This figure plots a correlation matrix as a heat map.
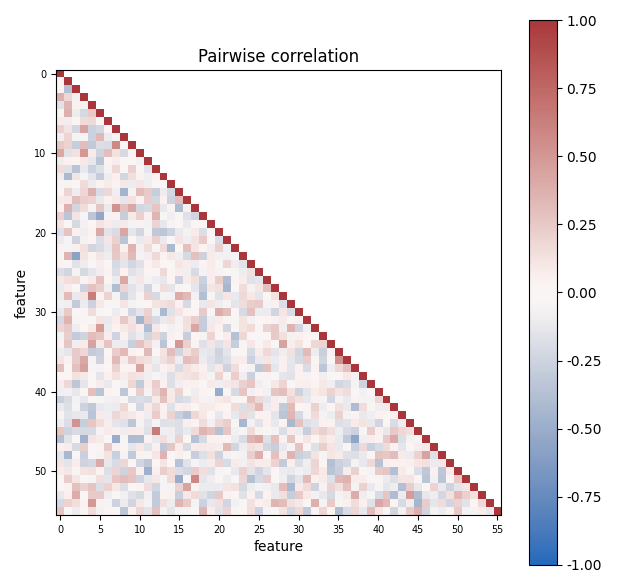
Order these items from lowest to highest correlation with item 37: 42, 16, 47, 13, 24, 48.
42, 47, 48, 24, 13, 16
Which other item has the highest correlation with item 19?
45
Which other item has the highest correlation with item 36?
35
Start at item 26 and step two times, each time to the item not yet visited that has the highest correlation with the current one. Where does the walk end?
20
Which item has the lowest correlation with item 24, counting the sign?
51
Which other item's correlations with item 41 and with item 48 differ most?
50
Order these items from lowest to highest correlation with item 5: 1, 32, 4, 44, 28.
28, 44, 4, 1, 32
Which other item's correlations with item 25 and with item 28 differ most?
4
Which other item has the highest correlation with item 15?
34
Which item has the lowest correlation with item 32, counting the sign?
11
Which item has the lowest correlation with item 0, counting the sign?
46
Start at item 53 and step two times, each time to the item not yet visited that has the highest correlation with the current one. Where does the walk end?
2
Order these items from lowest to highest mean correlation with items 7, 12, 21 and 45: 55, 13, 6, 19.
13, 6, 19, 55
